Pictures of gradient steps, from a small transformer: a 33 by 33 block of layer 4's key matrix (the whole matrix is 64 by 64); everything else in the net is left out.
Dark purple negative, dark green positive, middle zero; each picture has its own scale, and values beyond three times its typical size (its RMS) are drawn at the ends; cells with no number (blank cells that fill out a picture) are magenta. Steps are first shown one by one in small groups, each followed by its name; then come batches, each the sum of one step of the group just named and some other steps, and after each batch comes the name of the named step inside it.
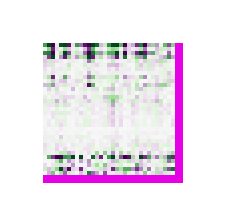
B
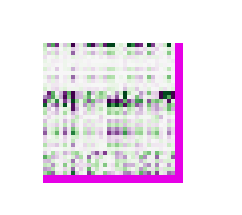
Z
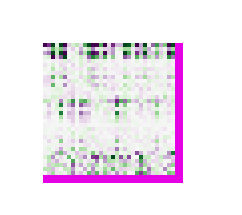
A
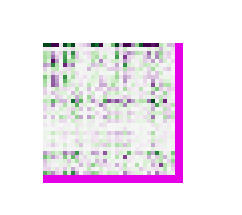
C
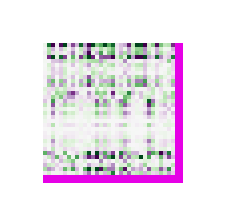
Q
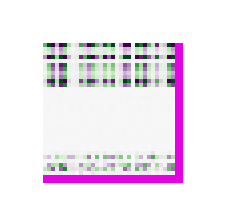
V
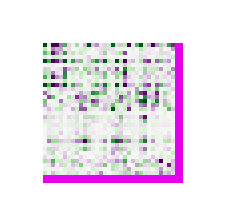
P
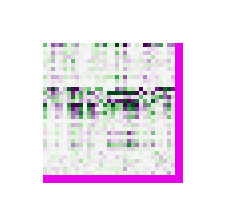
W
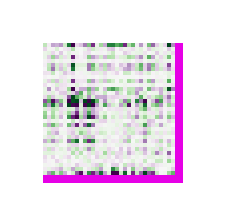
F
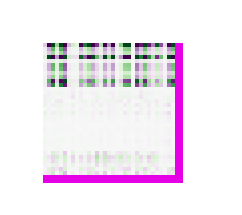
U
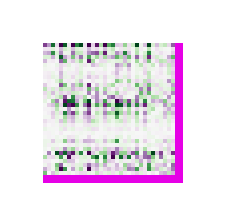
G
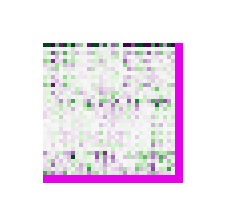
C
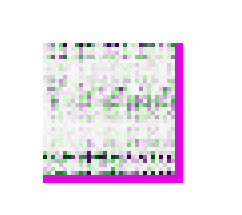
U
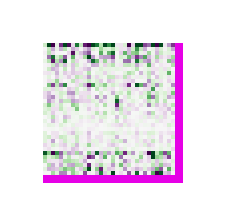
Q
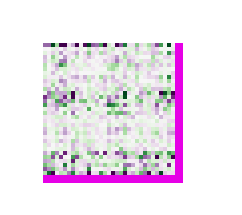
Z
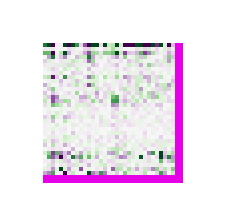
B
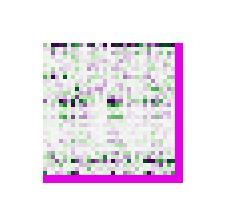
C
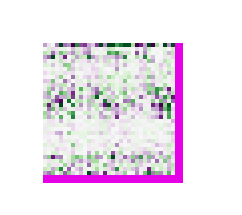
B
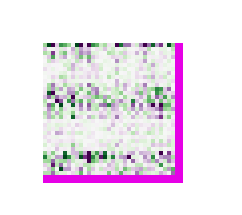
B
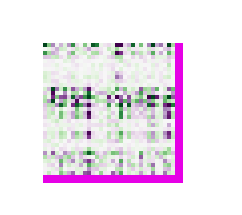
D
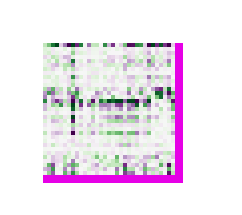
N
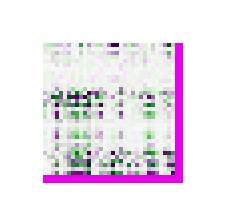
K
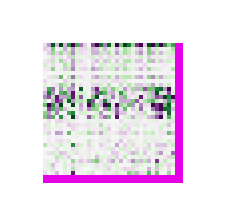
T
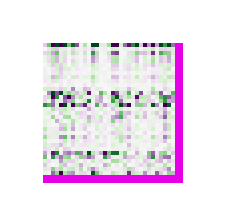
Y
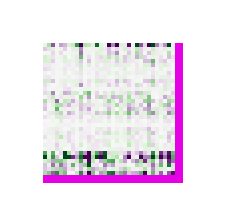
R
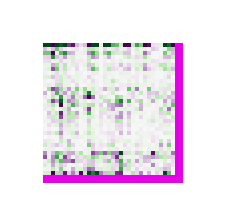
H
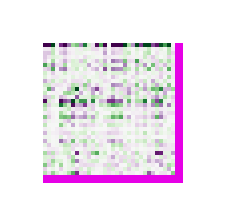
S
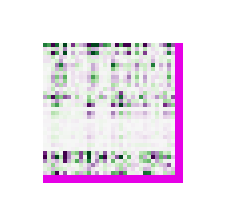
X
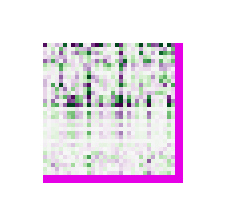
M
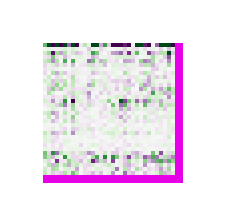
N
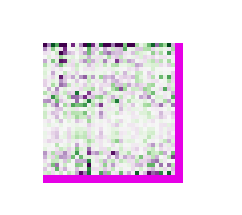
K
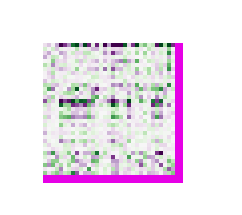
S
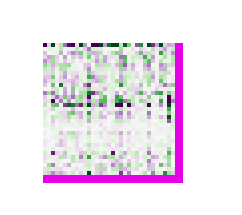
M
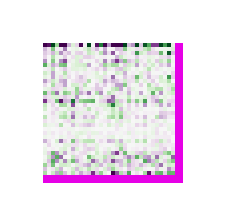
S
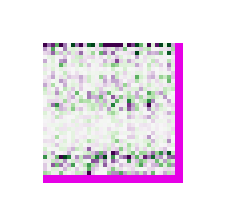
R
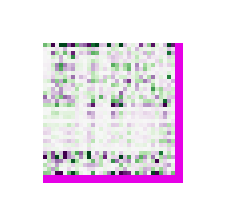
X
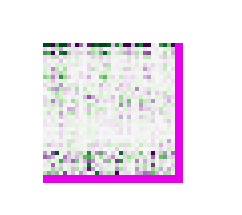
H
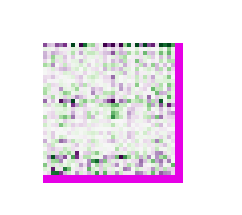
S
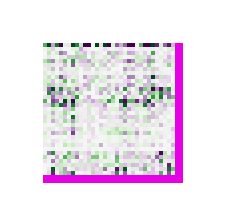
N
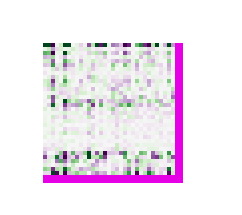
X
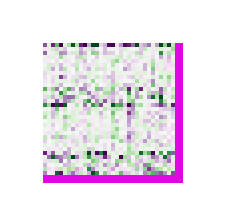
Y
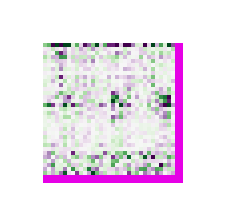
Y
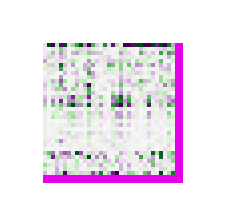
M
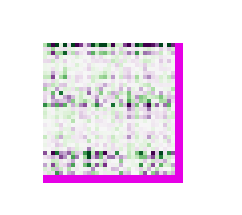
Y
